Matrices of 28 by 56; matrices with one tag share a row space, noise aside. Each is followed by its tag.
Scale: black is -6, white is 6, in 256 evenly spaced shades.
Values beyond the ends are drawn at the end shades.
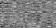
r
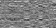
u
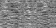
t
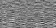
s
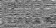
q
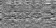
q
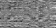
u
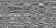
u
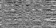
q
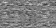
t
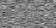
s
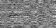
u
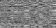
u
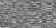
r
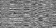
u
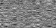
r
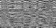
u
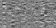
s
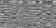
r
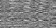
u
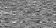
r
